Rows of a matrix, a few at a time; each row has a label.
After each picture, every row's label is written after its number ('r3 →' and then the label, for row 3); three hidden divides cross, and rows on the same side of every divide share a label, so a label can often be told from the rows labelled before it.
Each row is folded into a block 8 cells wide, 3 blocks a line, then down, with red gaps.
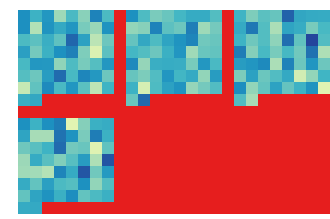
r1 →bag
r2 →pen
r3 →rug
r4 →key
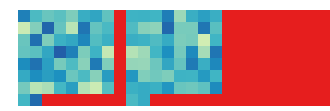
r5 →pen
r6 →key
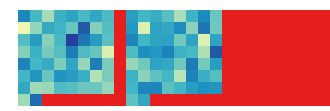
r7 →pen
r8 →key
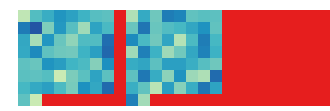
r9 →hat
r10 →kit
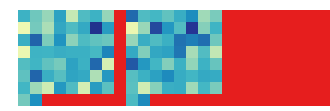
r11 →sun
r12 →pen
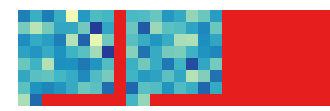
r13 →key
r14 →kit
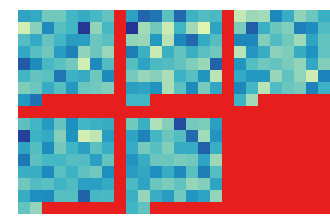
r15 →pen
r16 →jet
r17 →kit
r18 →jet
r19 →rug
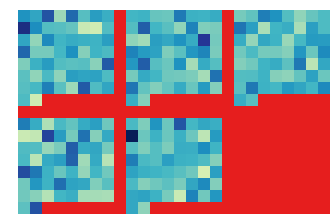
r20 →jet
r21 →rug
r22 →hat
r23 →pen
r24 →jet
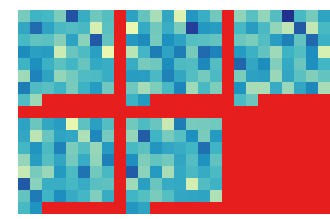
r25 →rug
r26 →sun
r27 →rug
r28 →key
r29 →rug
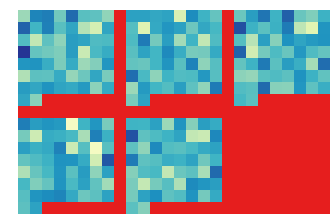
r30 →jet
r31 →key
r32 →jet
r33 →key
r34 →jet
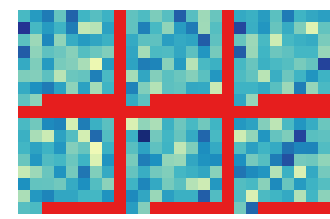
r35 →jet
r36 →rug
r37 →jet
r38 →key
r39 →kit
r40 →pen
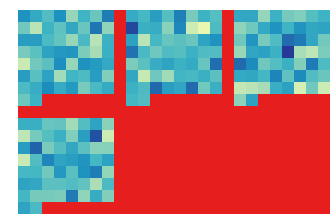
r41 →key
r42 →jet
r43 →pen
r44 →sun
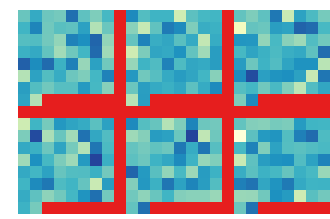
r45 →rug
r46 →key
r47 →sun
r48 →kit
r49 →pen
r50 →sun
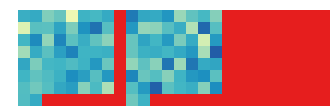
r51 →sun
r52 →key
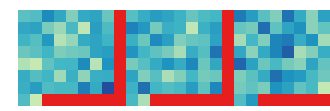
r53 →hat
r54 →hat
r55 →pen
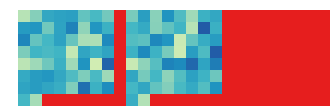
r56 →hat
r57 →hat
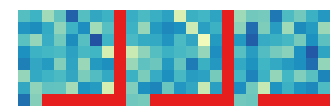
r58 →rug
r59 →key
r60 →kit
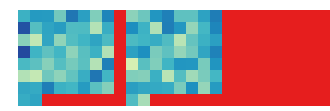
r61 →jet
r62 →hat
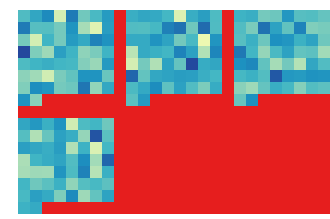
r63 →jet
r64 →key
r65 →pen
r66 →key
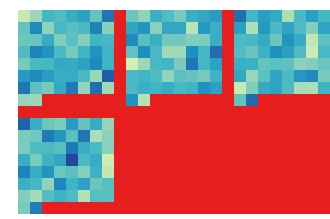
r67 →kit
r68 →hat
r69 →bag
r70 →pen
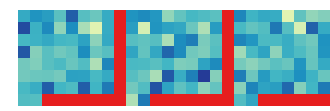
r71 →jet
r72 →bag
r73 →key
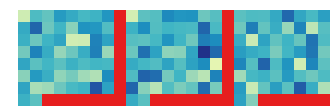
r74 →kit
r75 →kit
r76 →rug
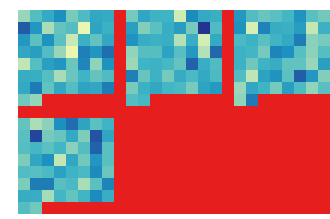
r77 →hat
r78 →key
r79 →bag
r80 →kit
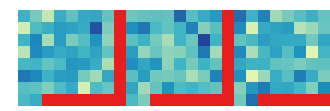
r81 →sun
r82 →rug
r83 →bag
